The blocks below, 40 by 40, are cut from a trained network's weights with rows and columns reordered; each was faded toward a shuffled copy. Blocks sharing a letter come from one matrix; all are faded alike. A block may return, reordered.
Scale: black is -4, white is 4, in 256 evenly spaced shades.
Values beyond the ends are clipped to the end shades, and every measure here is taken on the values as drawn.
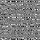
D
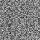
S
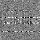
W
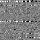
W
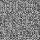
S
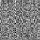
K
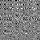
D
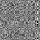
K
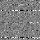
W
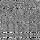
W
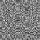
K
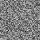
S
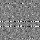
W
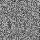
S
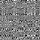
D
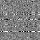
W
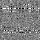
W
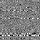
W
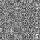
S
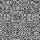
K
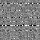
W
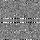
W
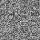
S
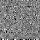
D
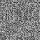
S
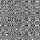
D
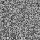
S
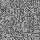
S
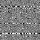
W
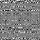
D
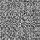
S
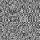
K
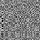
K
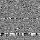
W
